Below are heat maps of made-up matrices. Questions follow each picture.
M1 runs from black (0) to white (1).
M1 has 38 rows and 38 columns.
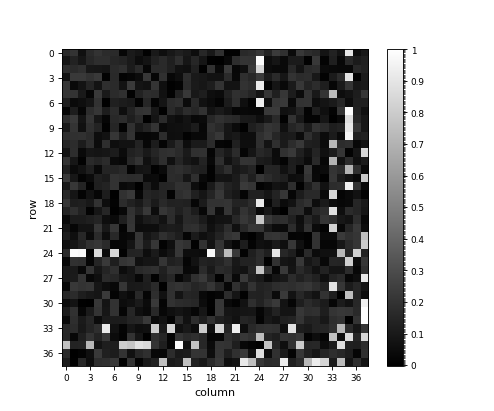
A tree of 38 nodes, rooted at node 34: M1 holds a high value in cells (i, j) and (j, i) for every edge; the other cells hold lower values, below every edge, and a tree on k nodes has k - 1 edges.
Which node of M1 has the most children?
35
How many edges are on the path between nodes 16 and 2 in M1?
4
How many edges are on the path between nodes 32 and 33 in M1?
3
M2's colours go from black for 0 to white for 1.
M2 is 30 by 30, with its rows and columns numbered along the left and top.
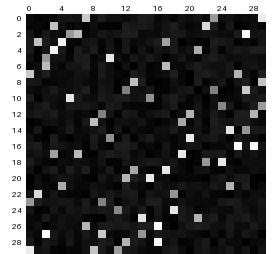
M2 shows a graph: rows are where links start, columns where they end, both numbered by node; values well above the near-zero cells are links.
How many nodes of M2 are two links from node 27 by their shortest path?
5
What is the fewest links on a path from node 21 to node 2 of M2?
4
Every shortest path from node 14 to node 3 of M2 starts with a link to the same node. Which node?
node 25
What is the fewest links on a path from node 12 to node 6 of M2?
4
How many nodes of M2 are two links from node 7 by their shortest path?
3
